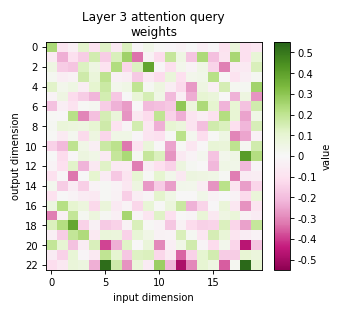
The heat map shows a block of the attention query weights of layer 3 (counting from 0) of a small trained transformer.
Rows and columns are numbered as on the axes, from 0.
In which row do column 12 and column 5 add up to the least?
20
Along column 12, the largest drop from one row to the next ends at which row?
7
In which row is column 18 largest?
22
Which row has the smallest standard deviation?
15
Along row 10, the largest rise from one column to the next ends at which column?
2
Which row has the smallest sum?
14
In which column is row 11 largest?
18
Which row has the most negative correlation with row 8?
11
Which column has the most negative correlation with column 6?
1
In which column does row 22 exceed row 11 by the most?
5
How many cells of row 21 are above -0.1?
13
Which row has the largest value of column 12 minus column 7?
6
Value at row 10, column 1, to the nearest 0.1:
-0.2
